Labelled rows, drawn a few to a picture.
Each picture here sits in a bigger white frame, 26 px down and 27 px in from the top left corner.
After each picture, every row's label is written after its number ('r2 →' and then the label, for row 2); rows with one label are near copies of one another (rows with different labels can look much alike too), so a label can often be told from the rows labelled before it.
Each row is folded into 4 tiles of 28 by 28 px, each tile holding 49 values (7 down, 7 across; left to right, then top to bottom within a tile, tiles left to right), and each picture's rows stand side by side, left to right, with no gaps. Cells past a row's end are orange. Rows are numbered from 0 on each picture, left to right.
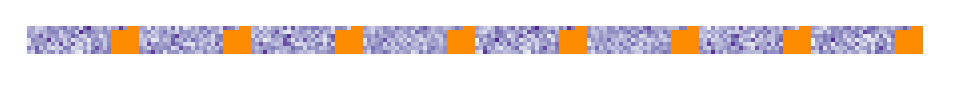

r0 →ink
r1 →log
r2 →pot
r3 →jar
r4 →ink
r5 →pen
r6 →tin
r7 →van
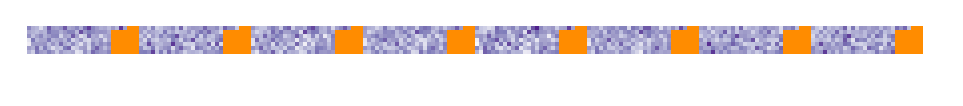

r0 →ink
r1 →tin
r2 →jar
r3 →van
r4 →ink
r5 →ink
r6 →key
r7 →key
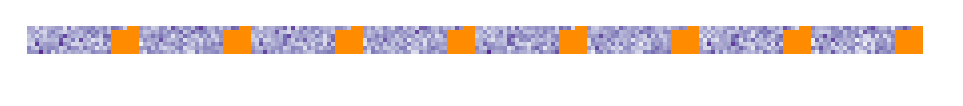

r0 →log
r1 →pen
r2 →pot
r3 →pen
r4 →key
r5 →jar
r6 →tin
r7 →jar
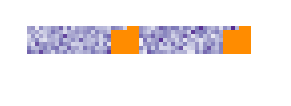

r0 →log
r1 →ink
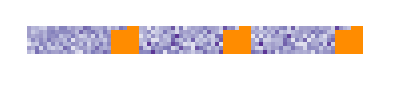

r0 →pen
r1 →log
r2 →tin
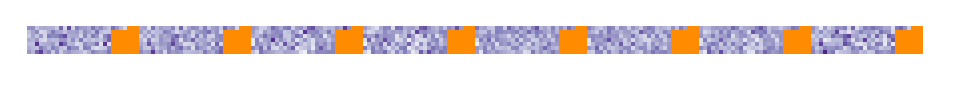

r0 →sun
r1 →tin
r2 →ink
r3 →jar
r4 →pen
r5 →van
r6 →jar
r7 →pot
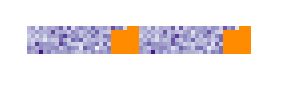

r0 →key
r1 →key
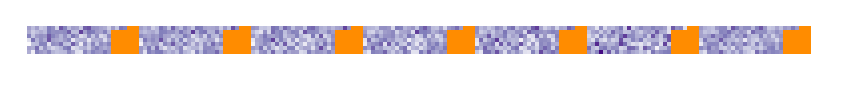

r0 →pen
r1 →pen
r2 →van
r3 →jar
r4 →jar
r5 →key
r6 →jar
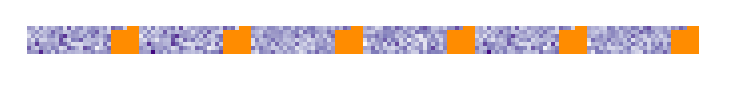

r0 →key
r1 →key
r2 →jar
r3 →van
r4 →key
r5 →pen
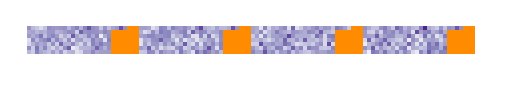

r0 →ink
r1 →van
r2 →log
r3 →jar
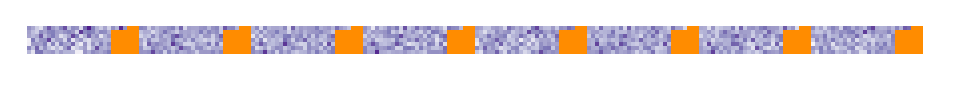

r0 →ink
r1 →log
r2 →tin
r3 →pot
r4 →jar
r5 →sun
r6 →sun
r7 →pen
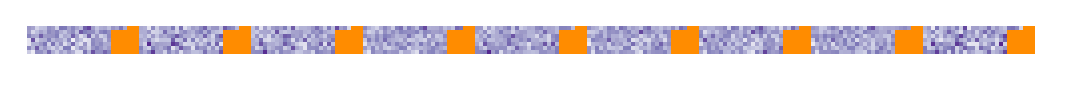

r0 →jar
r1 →log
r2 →tin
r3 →pen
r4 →log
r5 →pen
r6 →jar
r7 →pen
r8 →log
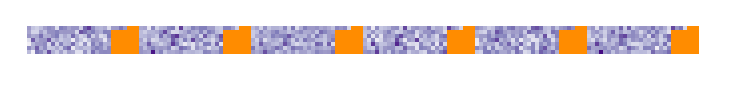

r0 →jar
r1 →pot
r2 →pot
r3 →tin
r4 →van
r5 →key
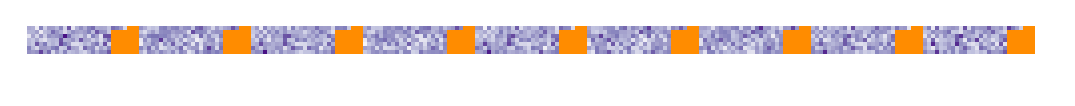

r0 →log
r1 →van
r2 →key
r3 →van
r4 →key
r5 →jar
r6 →ink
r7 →tin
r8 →tin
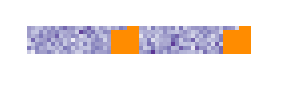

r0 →jar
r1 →tin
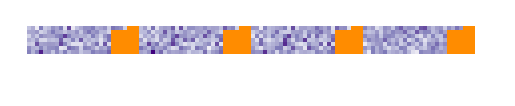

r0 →log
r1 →key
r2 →tin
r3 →pen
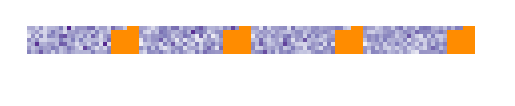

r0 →sun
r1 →van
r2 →tin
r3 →pen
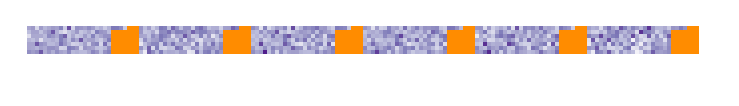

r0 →pot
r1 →pen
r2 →pot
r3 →pot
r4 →sun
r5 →jar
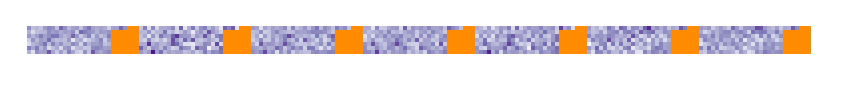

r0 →jar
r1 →key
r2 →log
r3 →tin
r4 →tin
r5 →pen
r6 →pen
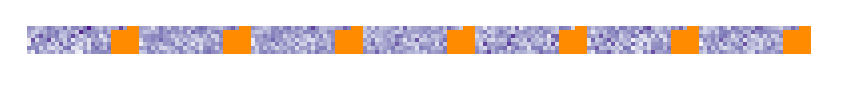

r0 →ink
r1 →van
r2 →van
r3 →tin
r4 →log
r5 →jar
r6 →pen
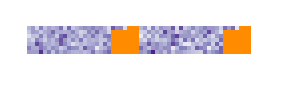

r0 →key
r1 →key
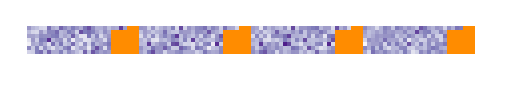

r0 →van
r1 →sun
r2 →sun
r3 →pen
